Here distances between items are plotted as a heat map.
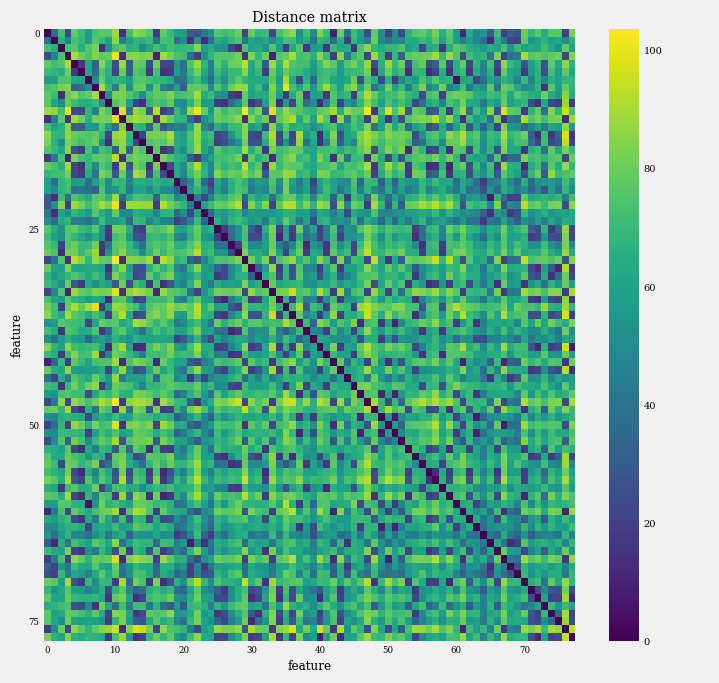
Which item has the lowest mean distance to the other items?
64
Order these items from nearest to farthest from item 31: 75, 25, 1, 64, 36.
25, 36, 75, 64, 1
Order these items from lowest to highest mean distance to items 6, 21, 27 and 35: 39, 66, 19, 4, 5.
39, 19, 66, 5, 4
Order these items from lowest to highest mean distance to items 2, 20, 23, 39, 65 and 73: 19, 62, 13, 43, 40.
19, 62, 43, 40, 13
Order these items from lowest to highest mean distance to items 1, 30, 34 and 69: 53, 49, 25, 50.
25, 49, 50, 53
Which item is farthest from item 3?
10
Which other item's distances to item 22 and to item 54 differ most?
36
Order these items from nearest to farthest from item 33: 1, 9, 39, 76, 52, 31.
76, 52, 1, 39, 31, 9
